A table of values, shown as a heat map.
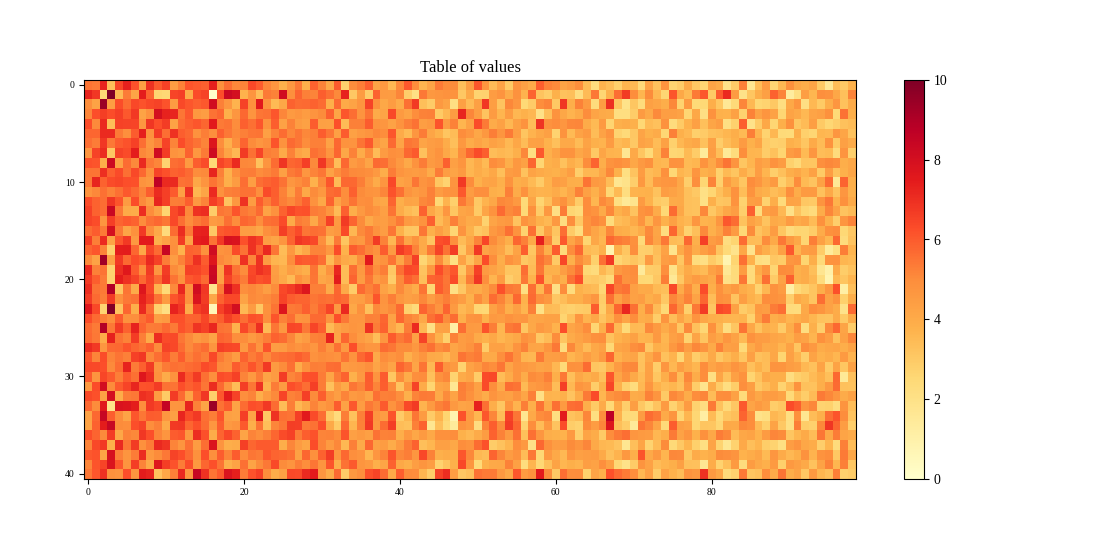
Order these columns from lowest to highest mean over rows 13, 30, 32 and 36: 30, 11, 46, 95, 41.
41, 95, 46, 30, 11
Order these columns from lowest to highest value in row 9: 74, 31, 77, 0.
77, 31, 74, 0
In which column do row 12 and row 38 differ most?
69
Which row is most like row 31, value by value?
25
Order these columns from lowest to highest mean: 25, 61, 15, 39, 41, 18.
61, 41, 39, 25, 18, 15
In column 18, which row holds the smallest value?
12
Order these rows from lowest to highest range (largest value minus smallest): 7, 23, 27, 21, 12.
27, 12, 7, 21, 23
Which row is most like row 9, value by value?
6
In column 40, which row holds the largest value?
17
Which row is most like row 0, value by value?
4
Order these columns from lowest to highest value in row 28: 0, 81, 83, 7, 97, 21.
81, 83, 97, 21, 0, 7
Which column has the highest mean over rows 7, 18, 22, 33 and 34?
2
